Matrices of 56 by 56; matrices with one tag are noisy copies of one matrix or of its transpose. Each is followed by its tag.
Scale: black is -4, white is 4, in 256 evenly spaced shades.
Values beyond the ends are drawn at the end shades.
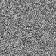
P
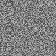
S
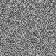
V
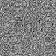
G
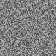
P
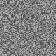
P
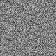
V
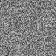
G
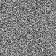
S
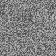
G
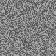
P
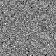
P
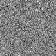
P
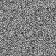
V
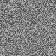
V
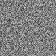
S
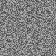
S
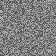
V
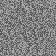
V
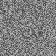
V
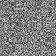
G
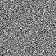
V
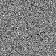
S
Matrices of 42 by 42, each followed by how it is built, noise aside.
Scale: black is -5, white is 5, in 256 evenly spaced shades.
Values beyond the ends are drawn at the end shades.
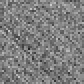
Toeplitz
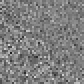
lower triangular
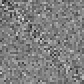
banded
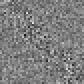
banded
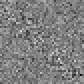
banded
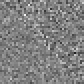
upper triangular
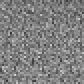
repeating columns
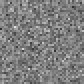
noise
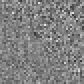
upper triangular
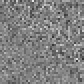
upper triangular
